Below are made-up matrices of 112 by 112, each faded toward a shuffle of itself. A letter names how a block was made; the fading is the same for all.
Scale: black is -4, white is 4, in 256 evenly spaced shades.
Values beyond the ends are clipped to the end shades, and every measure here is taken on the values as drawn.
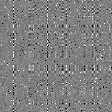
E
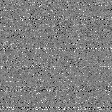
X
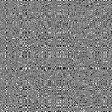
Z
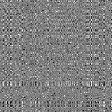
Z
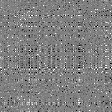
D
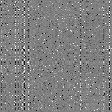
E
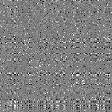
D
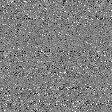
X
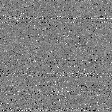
X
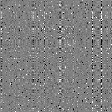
E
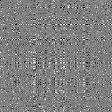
D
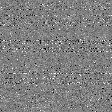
X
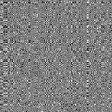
Z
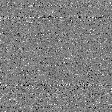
X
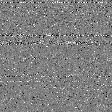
X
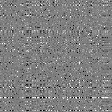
D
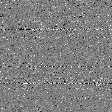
X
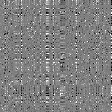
E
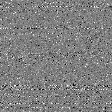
X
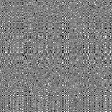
Z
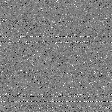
X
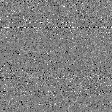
X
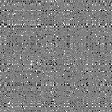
D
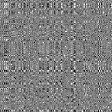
Z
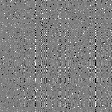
E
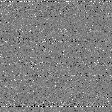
X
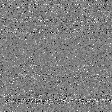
X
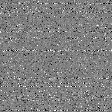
X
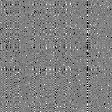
E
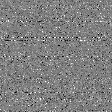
X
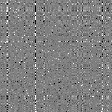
E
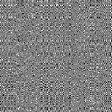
Z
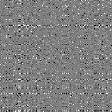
D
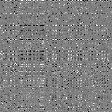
D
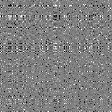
D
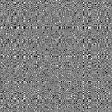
Z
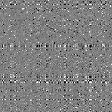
D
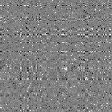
D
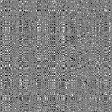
Z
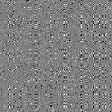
E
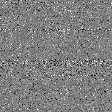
X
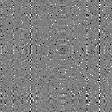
E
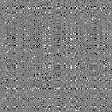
D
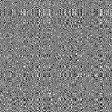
Z
